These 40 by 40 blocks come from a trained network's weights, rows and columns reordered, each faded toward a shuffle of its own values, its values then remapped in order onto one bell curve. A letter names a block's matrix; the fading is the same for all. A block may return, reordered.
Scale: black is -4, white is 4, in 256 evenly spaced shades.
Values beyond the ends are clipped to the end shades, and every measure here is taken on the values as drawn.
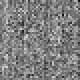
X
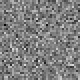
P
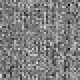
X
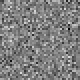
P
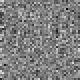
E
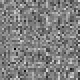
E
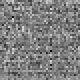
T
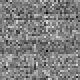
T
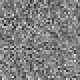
P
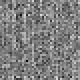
X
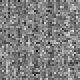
X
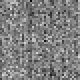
X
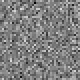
P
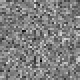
P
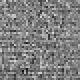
T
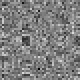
E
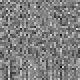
E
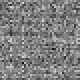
T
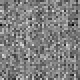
X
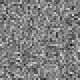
P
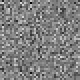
E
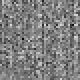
X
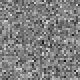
P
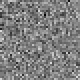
P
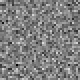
P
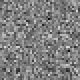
P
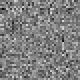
P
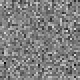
P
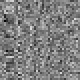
E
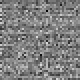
T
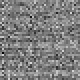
T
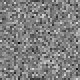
P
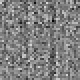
X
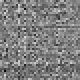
T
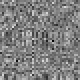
E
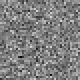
P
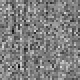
X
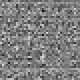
T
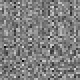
E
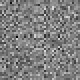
E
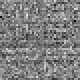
T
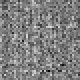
X
